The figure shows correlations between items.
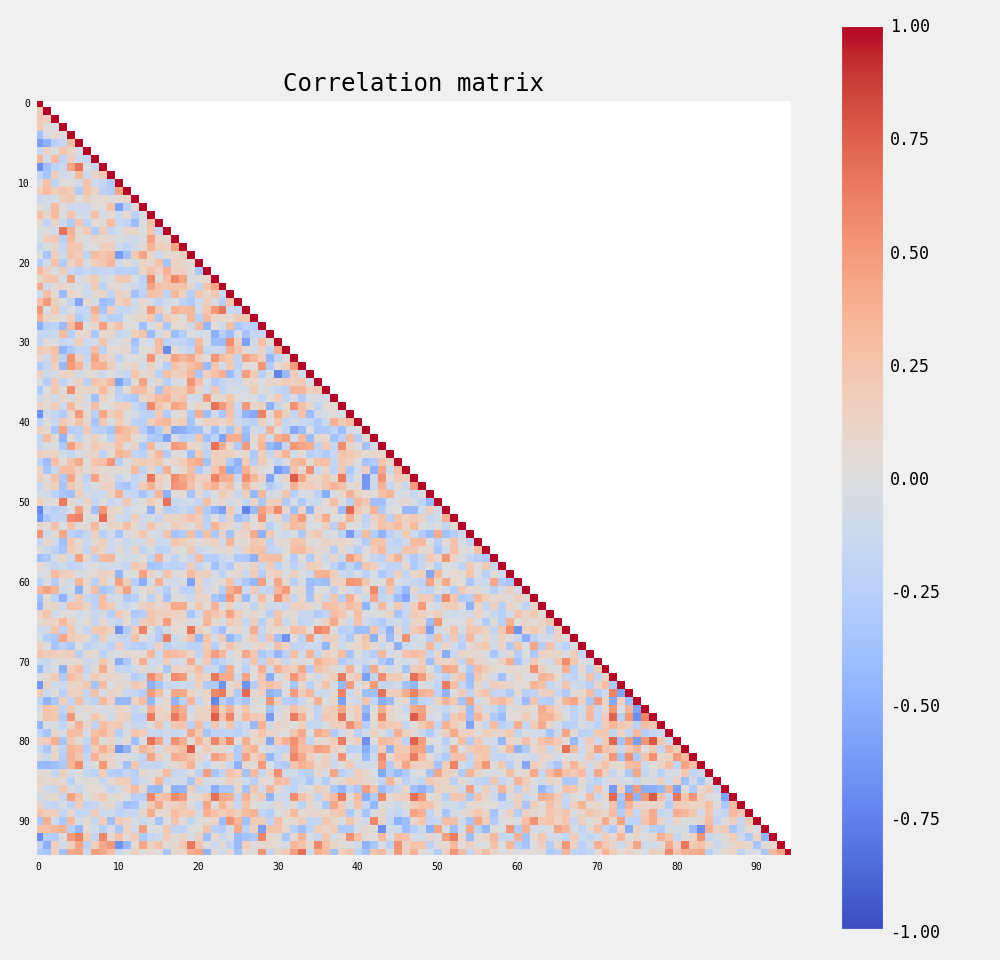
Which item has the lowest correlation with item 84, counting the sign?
43
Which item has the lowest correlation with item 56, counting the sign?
91
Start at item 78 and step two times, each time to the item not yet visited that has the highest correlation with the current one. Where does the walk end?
51
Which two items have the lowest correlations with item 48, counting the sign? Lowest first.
41, 86
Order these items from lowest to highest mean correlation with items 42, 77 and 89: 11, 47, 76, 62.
11, 62, 76, 47
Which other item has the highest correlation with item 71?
62
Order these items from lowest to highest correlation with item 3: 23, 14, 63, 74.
74, 63, 14, 23
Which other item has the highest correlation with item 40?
60
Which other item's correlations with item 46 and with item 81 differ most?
66
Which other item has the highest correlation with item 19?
81
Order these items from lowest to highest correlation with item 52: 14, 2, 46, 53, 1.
1, 2, 14, 53, 46
